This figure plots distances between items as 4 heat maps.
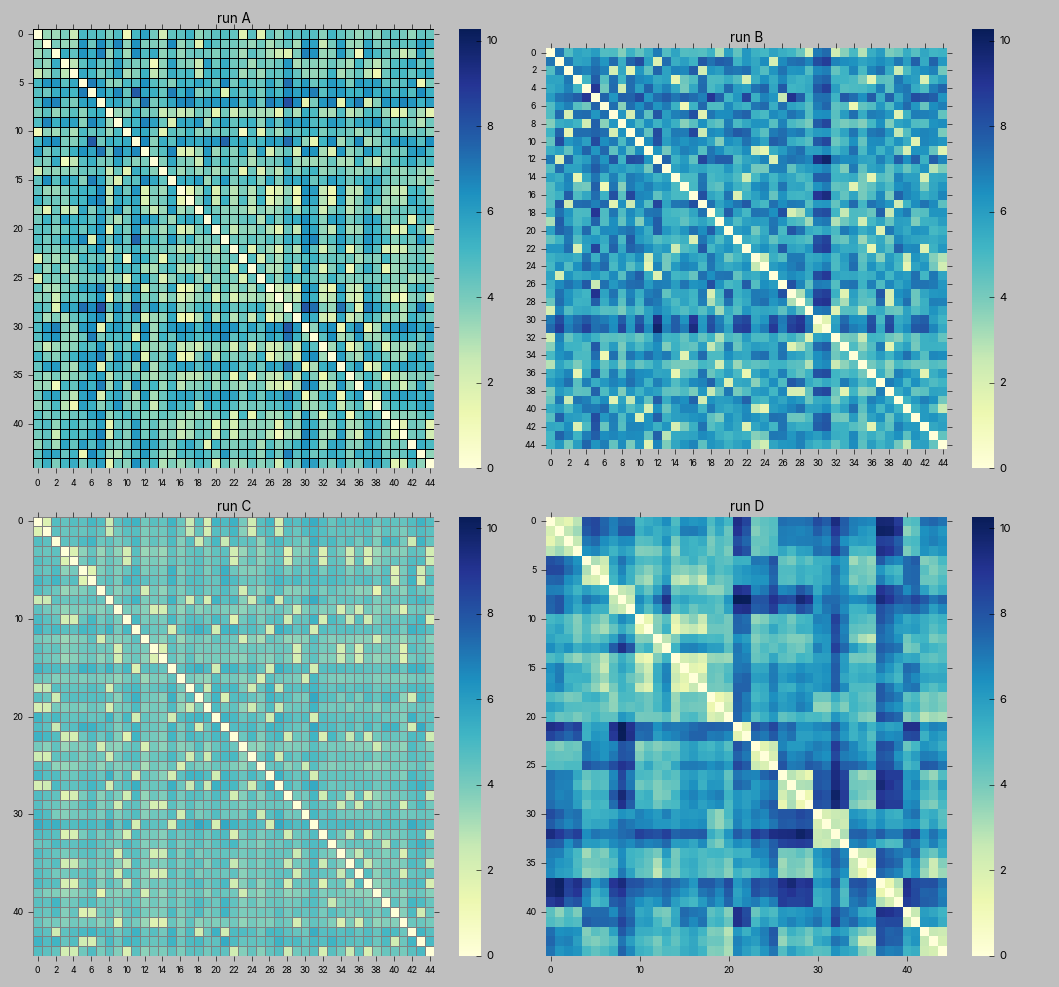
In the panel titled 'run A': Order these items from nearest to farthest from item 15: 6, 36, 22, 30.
22, 36, 30, 6
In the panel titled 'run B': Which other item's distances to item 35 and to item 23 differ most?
19
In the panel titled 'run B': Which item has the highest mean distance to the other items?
31
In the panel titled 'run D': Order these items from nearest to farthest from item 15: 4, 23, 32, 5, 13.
5, 4, 23, 13, 32
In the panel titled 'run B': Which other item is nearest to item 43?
13
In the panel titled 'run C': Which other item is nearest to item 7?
38
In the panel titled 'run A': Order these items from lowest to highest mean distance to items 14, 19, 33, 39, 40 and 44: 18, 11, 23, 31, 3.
23, 18, 3, 31, 11
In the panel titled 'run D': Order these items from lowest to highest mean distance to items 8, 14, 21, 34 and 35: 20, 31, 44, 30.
20, 44, 30, 31
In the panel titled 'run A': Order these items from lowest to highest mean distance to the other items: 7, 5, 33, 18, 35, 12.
35, 18, 33, 12, 5, 7
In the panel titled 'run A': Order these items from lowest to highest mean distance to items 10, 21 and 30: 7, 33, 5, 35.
7, 35, 33, 5
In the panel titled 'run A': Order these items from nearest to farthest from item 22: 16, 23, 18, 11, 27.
27, 16, 18, 23, 11
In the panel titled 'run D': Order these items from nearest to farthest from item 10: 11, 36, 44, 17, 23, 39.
11, 17, 23, 36, 44, 39
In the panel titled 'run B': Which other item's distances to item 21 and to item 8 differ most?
4
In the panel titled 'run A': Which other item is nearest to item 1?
18
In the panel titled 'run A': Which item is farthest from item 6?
11
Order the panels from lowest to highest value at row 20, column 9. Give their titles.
run C, run A, run D, run B
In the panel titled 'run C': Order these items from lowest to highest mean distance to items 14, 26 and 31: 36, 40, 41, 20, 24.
20, 41, 36, 40, 24
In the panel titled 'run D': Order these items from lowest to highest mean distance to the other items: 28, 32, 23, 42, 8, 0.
42, 23, 28, 0, 8, 32
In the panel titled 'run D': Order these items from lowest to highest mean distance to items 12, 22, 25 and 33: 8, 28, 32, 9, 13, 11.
13, 11, 28, 32, 9, 8
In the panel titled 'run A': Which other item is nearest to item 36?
2
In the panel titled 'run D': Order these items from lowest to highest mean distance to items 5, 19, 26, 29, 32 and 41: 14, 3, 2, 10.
14, 10, 3, 2
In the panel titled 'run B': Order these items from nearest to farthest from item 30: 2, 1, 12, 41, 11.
11, 2, 41, 1, 12
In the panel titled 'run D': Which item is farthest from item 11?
32
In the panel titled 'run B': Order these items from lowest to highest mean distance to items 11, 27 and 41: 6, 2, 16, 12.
2, 16, 6, 12
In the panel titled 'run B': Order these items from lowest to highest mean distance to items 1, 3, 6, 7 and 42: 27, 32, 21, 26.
32, 21, 27, 26
